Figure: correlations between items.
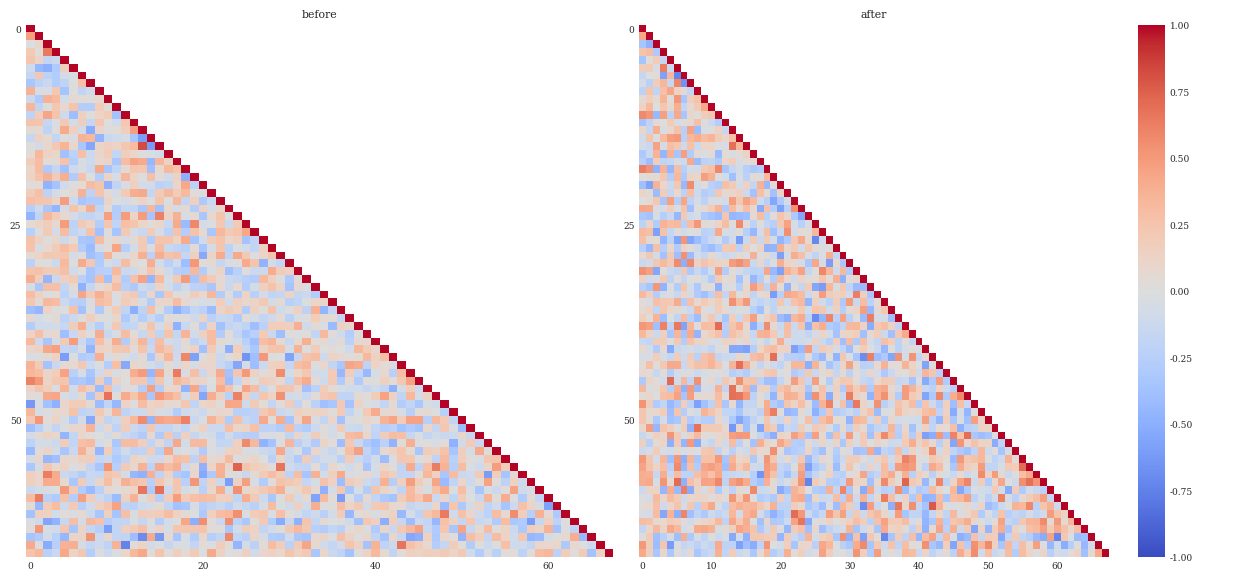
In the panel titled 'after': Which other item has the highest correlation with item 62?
22
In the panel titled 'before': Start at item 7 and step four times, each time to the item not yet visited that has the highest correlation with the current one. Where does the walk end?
20
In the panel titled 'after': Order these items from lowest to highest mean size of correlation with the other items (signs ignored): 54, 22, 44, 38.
44, 54, 22, 38
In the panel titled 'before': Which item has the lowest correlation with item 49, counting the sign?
53
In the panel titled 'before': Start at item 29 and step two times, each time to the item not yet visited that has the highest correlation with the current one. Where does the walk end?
24
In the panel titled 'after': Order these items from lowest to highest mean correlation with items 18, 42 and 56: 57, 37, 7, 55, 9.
7, 57, 9, 37, 55
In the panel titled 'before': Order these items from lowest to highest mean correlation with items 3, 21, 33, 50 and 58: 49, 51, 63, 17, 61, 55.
63, 51, 55, 49, 61, 17
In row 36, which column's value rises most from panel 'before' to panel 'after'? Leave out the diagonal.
60
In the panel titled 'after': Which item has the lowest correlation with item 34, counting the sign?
19
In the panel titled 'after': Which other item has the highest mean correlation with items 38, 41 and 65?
18
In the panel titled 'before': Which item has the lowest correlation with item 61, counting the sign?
60
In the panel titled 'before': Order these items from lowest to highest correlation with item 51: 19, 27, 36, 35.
27, 35, 19, 36
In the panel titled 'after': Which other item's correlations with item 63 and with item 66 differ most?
41
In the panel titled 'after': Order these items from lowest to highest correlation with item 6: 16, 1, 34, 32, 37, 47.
47, 32, 1, 34, 37, 16
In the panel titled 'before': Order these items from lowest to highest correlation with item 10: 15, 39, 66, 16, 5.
16, 39, 15, 5, 66
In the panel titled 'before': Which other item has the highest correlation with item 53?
25
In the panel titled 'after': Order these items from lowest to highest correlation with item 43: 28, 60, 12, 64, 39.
28, 12, 39, 60, 64
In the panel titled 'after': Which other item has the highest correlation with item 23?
63
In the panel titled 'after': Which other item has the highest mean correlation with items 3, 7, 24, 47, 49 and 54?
5
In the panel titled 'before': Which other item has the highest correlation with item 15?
13
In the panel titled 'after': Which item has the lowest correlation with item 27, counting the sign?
25
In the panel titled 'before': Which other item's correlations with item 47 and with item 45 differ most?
9
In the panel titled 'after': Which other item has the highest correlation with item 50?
66
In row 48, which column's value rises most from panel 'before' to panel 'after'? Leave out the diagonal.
0
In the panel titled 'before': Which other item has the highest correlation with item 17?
44
